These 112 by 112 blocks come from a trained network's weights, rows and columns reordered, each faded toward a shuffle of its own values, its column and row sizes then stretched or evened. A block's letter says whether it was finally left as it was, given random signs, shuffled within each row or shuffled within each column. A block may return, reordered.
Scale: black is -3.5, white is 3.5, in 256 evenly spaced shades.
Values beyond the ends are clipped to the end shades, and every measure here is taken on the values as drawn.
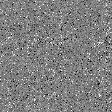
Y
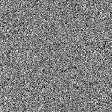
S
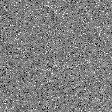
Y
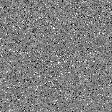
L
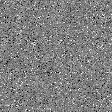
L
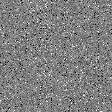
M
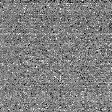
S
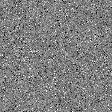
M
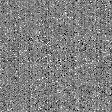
S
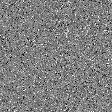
M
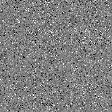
Y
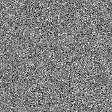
Y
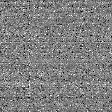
S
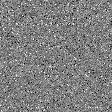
L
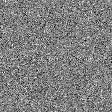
L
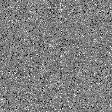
Y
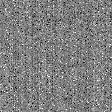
S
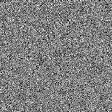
S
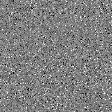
Y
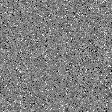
M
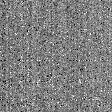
S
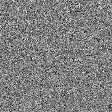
L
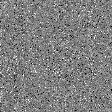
Y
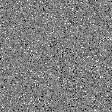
Y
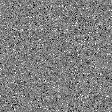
Y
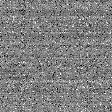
S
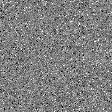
M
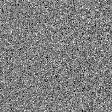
M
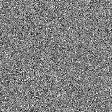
S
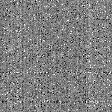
S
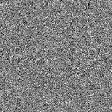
S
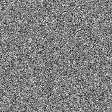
L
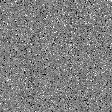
M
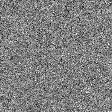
M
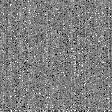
S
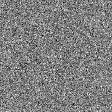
L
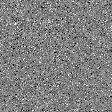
Y
